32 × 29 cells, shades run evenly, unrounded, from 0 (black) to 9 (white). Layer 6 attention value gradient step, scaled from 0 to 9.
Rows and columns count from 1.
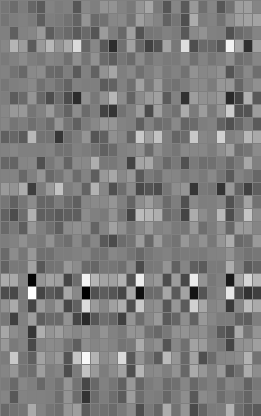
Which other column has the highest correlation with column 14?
10
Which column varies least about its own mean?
24
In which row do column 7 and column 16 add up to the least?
23
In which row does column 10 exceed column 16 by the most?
28
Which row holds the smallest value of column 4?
22
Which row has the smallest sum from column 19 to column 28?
15
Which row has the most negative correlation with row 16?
4
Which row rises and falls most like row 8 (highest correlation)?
16
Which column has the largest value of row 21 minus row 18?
26
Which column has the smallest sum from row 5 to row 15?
27
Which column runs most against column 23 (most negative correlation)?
19
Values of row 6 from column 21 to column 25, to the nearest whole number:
4 5 5 5 5
